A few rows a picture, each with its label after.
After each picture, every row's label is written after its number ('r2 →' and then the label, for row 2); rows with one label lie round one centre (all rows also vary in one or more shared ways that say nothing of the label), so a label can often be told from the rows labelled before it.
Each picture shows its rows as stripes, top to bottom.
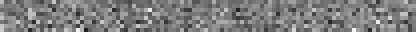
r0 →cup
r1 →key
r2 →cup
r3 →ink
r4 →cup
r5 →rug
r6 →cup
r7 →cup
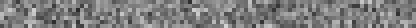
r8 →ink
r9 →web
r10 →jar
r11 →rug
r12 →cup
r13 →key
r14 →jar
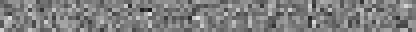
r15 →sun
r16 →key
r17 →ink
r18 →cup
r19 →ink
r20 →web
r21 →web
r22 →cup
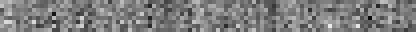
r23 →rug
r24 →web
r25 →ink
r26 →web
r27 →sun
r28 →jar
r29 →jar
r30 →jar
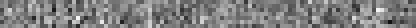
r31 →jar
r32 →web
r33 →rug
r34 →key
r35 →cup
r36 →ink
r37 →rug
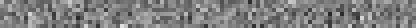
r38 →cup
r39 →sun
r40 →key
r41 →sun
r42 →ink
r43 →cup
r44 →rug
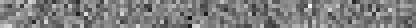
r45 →rug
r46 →sun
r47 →web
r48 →rug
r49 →sun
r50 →web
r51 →cup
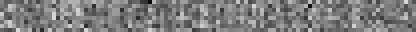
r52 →ink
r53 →key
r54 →jar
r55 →cup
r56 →jar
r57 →jar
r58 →cup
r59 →rug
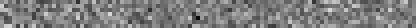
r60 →jar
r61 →cup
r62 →web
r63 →web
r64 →rug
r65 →rug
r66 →jar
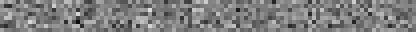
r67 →cup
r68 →sun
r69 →cup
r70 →rug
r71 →web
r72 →sun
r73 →sun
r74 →cup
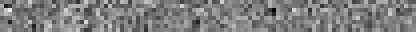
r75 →rug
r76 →cup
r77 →web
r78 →web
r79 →key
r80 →web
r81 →web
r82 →web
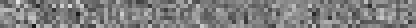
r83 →rug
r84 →sun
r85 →rug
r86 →rug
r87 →rug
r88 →jar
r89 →web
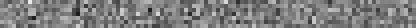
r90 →cup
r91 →sun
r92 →web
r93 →ink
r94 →web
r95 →cup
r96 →key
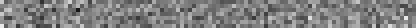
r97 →cup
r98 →web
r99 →jar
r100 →rug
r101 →cup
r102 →jar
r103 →cup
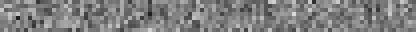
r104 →sun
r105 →web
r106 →cup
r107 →sun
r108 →ink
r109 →web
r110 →web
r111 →jar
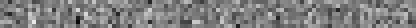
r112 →web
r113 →ink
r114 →rug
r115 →cup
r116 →ink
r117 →ink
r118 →cup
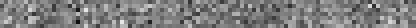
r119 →sun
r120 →jar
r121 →web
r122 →web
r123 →cup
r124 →web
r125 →rug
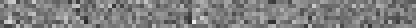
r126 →jar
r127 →cup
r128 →sun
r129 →ink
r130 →ink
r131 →jar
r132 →sun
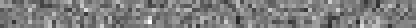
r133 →web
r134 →key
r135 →jar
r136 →sun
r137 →cup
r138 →cup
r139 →ink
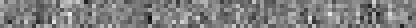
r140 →cup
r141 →web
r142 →jar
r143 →web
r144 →sun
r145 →sun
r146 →web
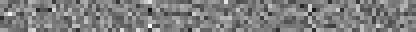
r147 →cup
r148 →jar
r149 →sun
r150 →ink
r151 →key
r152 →jar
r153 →cup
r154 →ink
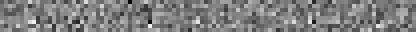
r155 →key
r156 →ink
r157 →ink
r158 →ink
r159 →sun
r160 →sun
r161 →rug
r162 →ink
